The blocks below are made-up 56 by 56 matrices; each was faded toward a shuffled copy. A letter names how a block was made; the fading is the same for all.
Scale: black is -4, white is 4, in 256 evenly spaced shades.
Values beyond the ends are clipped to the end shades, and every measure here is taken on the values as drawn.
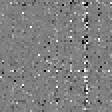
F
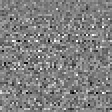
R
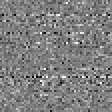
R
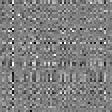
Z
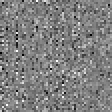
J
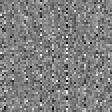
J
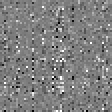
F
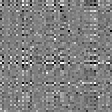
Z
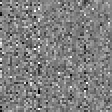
J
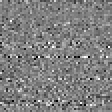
R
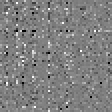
F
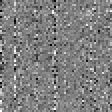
J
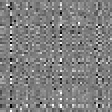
Z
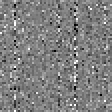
J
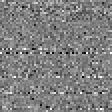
R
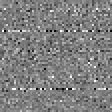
R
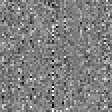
J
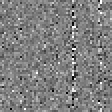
J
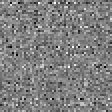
R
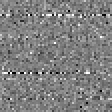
R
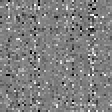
F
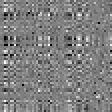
Z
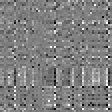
Z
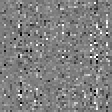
F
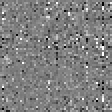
F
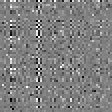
Z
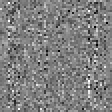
J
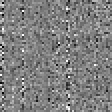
J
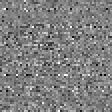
R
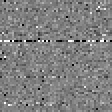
R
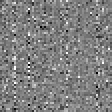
J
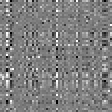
Z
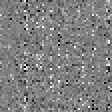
F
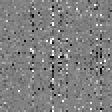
F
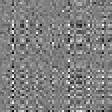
Z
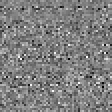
R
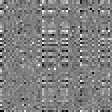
Z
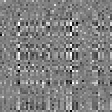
Z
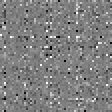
F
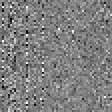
J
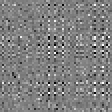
Z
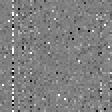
F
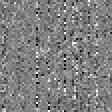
J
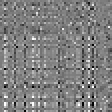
Z
